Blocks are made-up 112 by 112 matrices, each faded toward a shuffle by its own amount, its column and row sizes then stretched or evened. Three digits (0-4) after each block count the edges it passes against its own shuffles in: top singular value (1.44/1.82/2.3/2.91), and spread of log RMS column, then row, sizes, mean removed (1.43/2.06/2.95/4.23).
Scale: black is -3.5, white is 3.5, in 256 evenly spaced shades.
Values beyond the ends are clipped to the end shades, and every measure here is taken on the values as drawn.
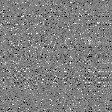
2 1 2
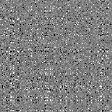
3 2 2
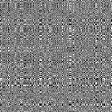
4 3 3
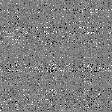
1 2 3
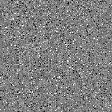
2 1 0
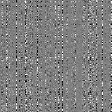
3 4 2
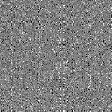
3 2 1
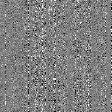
1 4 1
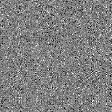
2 2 0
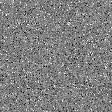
0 0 0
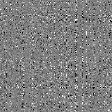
2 3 2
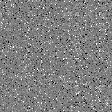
2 1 0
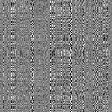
4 4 0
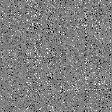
1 2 1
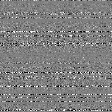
2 1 4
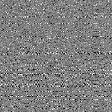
3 0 3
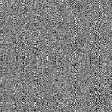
3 3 1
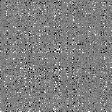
0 3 3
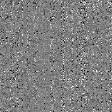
0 3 1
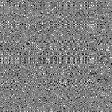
4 0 2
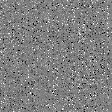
0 2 0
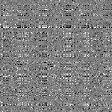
4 1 3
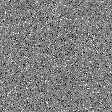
0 0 0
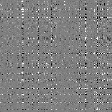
4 3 3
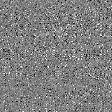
2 1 2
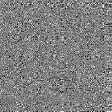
3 1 2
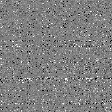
1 2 3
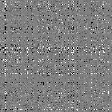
3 3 3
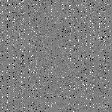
0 3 1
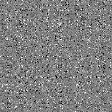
1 2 2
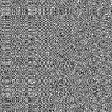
4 1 1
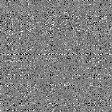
2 2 3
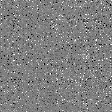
0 2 1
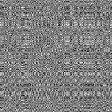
4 0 3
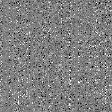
1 3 1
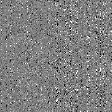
1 3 0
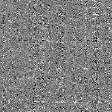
0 3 2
